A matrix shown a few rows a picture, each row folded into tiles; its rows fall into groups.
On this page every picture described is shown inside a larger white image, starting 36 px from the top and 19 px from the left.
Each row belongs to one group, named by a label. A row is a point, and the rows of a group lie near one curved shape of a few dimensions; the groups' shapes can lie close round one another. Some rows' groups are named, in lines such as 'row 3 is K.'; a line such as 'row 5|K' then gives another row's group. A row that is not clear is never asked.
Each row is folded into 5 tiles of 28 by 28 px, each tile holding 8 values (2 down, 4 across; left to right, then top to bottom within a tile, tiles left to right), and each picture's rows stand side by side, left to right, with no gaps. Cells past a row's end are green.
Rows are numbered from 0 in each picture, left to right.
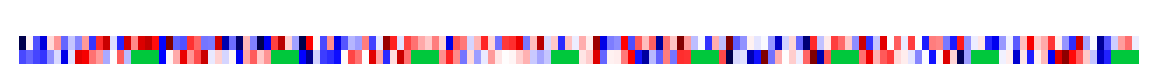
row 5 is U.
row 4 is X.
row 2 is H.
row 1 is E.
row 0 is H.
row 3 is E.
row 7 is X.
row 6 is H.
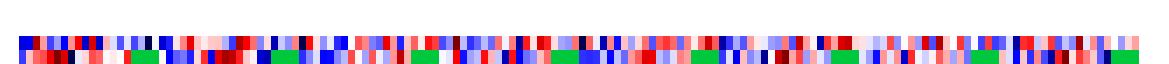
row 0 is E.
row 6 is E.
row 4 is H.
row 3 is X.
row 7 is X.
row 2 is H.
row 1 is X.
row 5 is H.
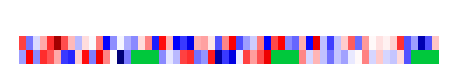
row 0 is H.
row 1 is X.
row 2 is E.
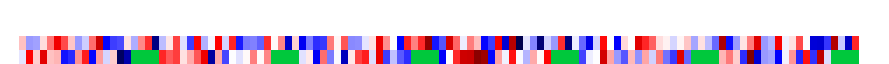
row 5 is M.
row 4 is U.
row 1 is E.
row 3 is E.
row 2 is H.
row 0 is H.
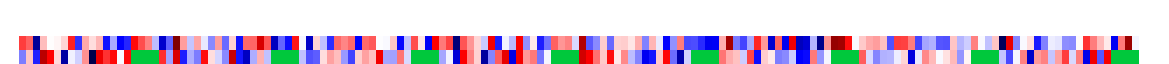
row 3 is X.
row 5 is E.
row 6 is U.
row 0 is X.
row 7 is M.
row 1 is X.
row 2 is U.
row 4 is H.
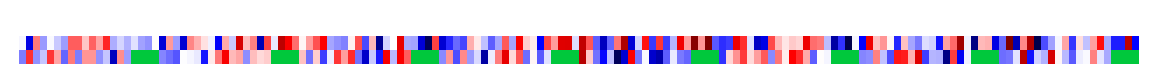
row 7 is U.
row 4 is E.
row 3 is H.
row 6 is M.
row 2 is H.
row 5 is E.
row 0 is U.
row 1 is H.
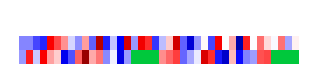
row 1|X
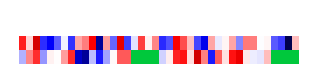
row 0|X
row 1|E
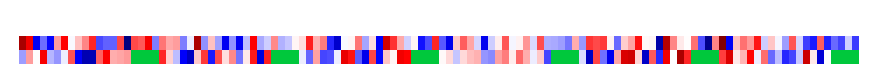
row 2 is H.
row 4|H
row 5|H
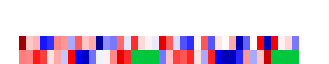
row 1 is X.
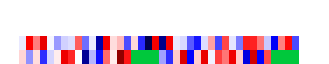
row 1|M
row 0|H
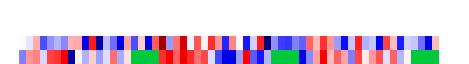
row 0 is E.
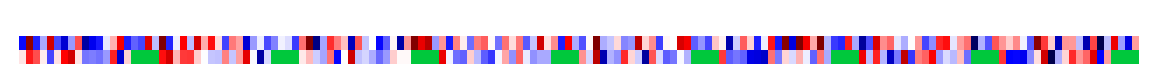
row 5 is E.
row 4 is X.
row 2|E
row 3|E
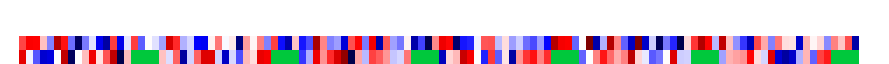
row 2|E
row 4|E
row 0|U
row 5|X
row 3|X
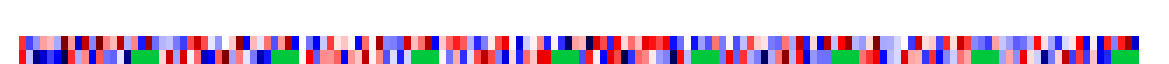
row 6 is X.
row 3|H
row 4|U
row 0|E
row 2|H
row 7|H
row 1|H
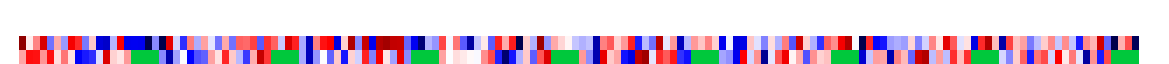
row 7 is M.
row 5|H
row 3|X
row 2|E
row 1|H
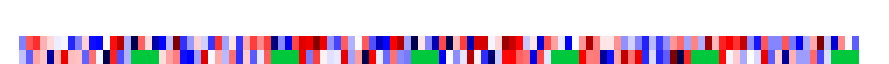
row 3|U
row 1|X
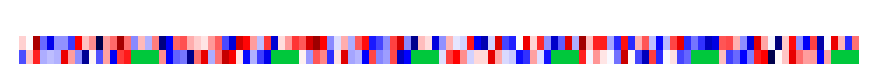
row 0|X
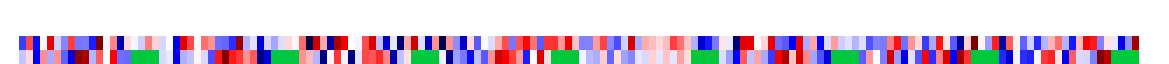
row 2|U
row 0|X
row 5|X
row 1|X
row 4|E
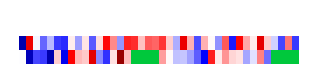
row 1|E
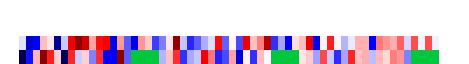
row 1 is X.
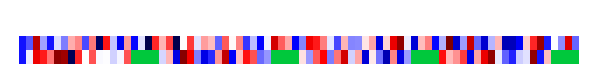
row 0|E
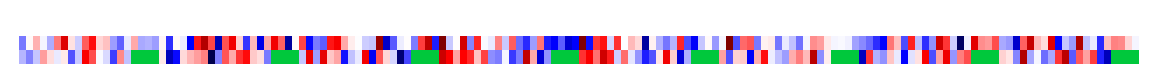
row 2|H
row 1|U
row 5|U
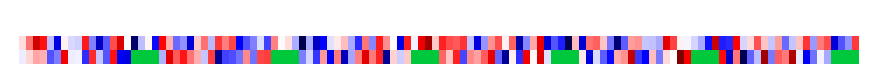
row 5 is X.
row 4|H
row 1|X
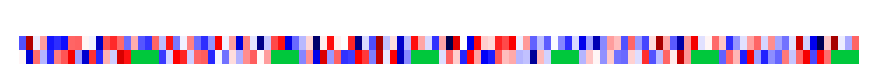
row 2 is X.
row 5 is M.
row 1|E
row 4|M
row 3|U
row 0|H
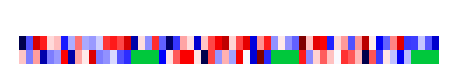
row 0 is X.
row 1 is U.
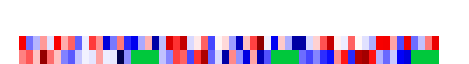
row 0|H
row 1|M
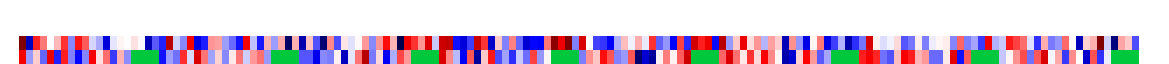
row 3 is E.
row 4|X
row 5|H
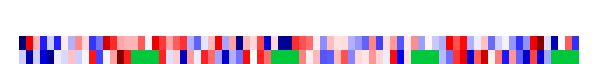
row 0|H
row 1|H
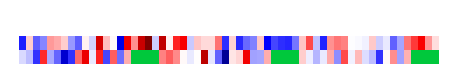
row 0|H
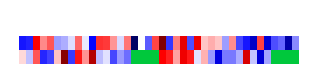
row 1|H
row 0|X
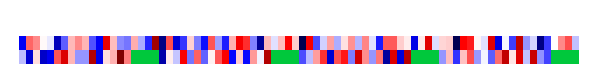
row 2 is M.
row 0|H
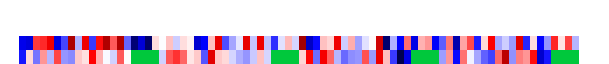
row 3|X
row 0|E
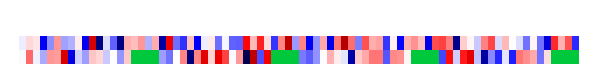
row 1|M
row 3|X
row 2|U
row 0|E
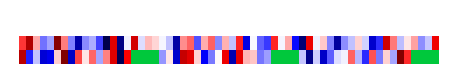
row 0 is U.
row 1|X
